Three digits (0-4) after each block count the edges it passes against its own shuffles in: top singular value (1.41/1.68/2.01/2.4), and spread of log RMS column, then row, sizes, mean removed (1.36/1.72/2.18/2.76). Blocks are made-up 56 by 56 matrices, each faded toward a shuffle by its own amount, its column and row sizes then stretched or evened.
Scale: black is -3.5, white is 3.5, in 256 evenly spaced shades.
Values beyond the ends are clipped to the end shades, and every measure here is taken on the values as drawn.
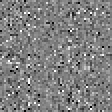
0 3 1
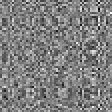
4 3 2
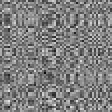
4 3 2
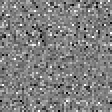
0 0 2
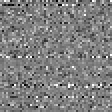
1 0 4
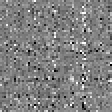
0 4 2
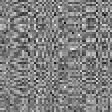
4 3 2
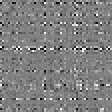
4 3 4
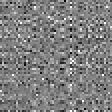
4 2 3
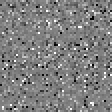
2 1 2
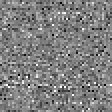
2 0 3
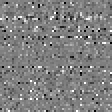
1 0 4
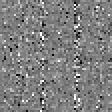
0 3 0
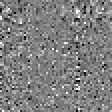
2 3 0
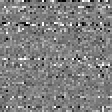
1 1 4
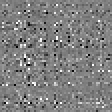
1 3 4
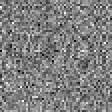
3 0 1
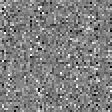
0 2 0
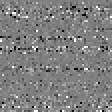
0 0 4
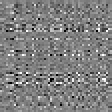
4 2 4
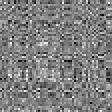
4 1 3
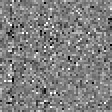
1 2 1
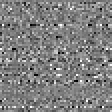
2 0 4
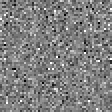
0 1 1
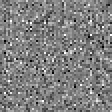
1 3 1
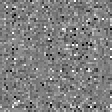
1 2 2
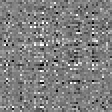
3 3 3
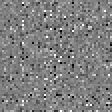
1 2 2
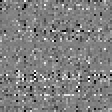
0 2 4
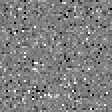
0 1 1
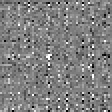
2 4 3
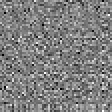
3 1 1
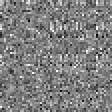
3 2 1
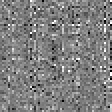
3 4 1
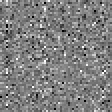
1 2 0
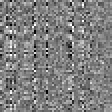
4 4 1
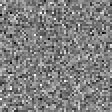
0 1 0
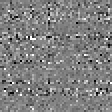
0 2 4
